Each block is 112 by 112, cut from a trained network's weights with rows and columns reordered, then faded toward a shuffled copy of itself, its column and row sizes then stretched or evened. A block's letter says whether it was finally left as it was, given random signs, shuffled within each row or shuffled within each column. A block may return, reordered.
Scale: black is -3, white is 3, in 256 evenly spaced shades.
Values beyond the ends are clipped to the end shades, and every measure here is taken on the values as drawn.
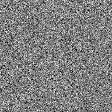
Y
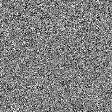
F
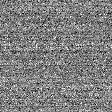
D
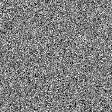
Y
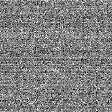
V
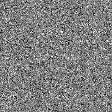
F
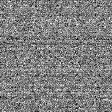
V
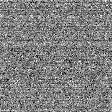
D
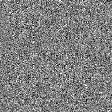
V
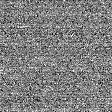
D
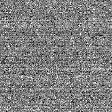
V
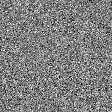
D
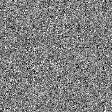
F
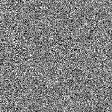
V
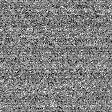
D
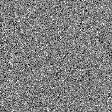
F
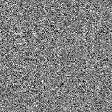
V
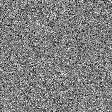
D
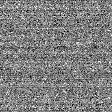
D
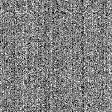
V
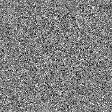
F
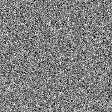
Y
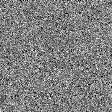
D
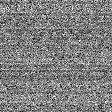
D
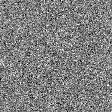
D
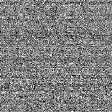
V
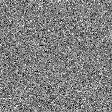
D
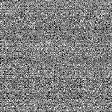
V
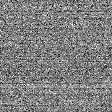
D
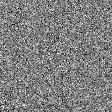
Y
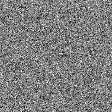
F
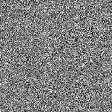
V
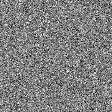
Y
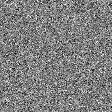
D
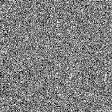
V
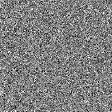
F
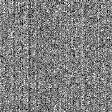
V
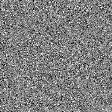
F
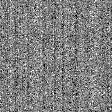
V
